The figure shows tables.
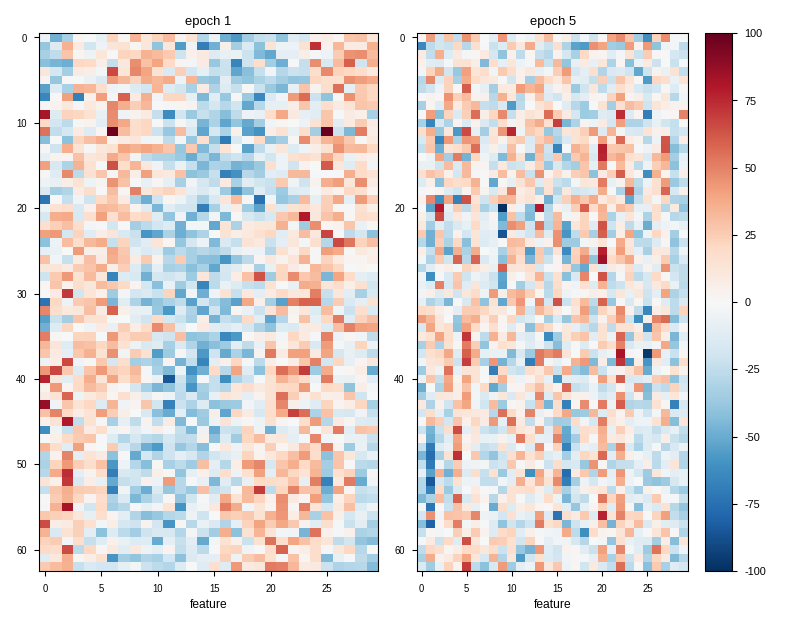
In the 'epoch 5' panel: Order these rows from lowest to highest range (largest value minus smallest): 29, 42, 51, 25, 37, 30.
30, 42, 29, 51, 25, 37
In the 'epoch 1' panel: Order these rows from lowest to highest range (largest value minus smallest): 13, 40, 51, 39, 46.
13, 46, 39, 51, 40
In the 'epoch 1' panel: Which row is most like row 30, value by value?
45
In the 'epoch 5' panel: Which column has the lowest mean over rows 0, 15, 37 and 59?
25
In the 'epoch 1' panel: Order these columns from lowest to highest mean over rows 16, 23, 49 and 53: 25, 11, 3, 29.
11, 29, 25, 3
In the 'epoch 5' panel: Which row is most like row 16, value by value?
32
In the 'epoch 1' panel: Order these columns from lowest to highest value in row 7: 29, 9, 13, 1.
13, 1, 29, 9
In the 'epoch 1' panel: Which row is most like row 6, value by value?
33
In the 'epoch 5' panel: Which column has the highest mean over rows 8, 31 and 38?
13
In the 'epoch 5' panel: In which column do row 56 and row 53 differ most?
1
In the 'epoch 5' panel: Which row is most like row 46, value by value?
49
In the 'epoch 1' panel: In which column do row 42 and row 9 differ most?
0
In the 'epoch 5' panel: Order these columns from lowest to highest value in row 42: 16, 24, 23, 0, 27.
0, 23, 27, 24, 16
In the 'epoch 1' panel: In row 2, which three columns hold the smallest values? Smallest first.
20, 19, 0
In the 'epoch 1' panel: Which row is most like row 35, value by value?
26
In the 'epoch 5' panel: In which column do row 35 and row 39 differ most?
8
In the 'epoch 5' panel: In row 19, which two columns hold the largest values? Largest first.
5, 1
